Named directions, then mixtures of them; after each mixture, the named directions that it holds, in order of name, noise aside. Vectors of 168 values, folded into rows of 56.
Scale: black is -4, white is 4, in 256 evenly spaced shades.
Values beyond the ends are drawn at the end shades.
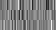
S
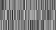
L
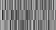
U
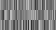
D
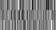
S.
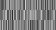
L.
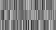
D.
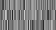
L.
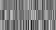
D.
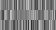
D.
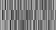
U.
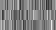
D, S, U.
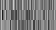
U.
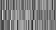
U.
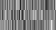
L, S, U.
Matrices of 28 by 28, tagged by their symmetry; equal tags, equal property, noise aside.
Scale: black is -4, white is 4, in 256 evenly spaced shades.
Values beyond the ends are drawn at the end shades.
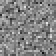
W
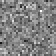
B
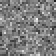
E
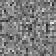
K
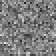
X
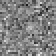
K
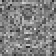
X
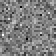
E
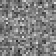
K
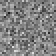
E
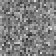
K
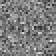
K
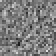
W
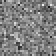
E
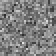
W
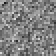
W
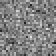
E
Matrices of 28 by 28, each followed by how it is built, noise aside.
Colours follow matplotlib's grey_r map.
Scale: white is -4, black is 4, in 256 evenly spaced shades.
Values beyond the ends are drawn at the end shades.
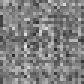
blocks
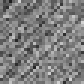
Hankel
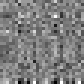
low rank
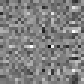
low rank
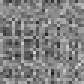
blocks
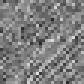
Hankel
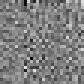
low rank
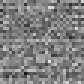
blocks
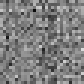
blocks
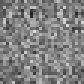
blocks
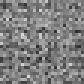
blocks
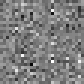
uneven columns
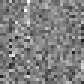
uneven columns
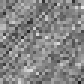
Hankel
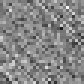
Toeplitz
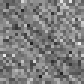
Toeplitz
